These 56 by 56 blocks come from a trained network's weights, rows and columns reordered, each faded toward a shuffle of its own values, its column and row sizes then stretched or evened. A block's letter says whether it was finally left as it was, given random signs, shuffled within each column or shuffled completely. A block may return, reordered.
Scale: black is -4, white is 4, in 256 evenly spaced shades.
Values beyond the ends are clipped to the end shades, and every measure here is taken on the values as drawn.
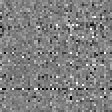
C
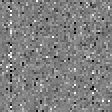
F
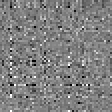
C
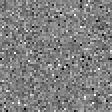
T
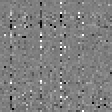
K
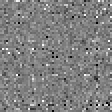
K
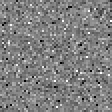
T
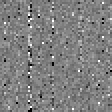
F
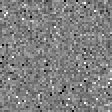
T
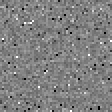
T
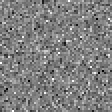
T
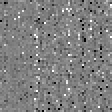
F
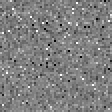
T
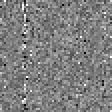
F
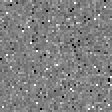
T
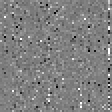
F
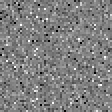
T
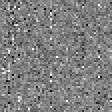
F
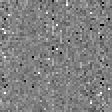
F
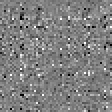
C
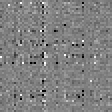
C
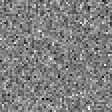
T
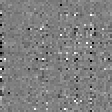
K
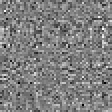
C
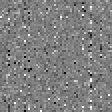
F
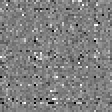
K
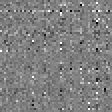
K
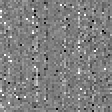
F
